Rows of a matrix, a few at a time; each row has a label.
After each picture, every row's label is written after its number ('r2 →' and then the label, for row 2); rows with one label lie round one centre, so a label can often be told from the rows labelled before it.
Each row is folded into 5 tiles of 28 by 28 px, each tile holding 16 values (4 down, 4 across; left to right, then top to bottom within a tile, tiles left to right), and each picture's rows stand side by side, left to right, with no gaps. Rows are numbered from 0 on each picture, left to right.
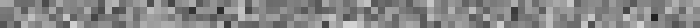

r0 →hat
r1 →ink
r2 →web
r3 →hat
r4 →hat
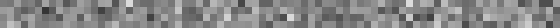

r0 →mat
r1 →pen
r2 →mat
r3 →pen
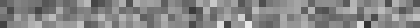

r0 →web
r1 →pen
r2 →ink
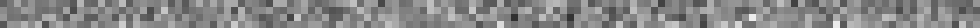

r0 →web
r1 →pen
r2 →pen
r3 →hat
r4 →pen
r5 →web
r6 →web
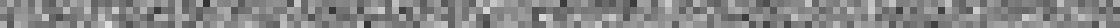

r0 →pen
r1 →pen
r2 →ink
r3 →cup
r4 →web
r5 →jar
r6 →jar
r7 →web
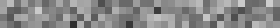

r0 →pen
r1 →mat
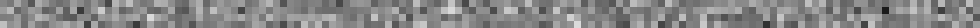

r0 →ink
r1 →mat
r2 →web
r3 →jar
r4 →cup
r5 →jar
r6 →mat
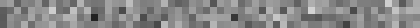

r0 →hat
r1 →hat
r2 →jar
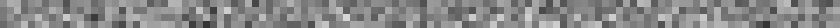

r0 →hat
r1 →jar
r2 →hat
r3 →web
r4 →web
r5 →jar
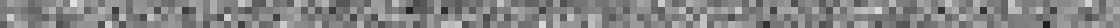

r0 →cup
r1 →mat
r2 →ink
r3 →web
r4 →mat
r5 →jar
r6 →jar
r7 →jar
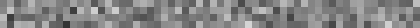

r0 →jar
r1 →pen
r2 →pen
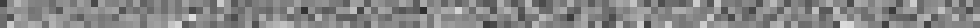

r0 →web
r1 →web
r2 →ink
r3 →jar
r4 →pen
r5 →ink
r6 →ink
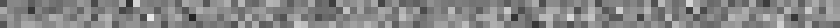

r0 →web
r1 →mat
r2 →cup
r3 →hat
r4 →mat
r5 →hat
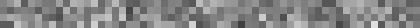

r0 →cup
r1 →cup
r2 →cup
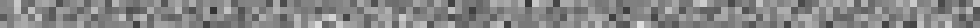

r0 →ink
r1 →jar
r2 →web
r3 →ink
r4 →hat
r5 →pen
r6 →pen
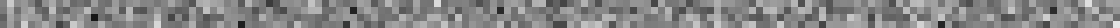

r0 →hat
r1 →cup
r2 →jar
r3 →ink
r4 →web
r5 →cup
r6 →cup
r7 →jar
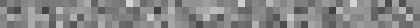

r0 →mat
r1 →mat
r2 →mat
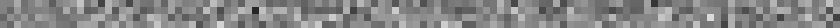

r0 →cup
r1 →cup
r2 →web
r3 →web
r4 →web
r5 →mat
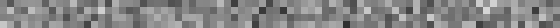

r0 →ink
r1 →web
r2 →jar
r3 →cup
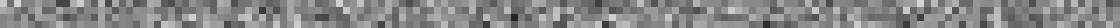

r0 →ink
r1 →web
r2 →cup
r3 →hat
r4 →web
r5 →jar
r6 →cup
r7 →cup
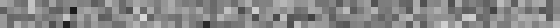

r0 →jar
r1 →jar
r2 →jar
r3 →web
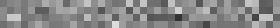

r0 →mat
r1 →jar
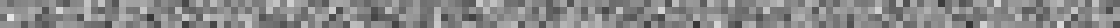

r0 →mat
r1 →pen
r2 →hat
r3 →cup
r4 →ink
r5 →cup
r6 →pen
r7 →ink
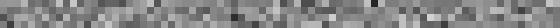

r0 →pen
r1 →hat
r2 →web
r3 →mat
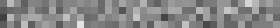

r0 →hat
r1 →jar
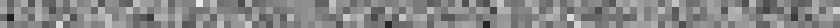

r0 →pen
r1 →pen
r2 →hat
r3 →jar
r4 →cup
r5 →hat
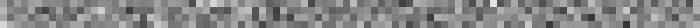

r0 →ink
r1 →cup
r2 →pen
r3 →pen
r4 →jar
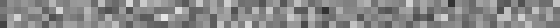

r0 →mat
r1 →pen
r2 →mat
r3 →pen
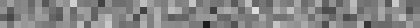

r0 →pen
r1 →jar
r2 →ink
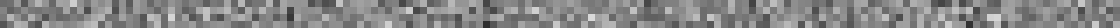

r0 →cup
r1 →mat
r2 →pen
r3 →jar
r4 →hat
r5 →cup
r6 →pen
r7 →mat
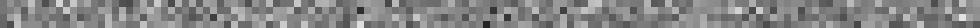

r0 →cup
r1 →ink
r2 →ink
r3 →jar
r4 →jar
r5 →jar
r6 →hat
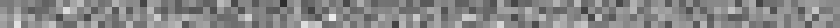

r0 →cup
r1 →web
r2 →web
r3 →web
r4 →ink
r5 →jar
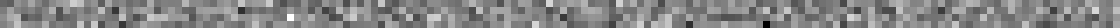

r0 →cup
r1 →mat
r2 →mat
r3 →mat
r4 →pen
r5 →jar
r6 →mat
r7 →jar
